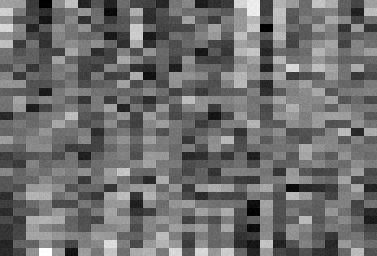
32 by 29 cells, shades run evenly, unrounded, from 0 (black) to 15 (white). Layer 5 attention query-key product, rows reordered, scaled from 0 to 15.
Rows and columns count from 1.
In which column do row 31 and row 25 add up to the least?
1
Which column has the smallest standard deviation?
5
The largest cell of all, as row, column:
32, 4
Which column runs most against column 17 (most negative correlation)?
6
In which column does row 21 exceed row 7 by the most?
21
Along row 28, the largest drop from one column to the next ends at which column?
25
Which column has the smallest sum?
7
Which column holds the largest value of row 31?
9
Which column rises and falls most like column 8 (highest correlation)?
16
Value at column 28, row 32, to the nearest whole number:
11
